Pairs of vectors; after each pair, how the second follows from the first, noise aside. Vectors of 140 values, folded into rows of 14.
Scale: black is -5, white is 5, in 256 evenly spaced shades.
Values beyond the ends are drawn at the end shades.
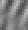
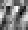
wrapped around, negated, scaled up.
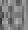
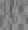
wrapped around, shrunk.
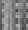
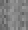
wrapped around, shrunk.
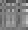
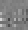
reversed, partly zeroed.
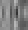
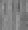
wrapped around, shrunk.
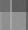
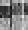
wrapped around, scaled up.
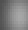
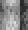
wrapped around, scaled up.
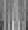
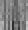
negated.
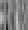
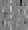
reversed, partly zeroed.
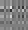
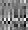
wrapped around, negated, scaled up.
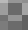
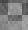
negated.
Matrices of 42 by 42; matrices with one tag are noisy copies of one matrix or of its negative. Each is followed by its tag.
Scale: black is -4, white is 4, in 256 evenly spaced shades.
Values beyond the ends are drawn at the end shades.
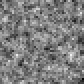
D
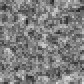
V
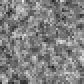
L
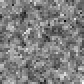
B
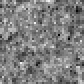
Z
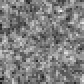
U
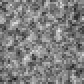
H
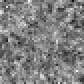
U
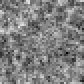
U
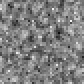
H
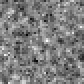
L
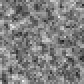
L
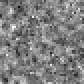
L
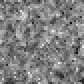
B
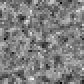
V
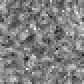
H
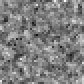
D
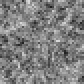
U
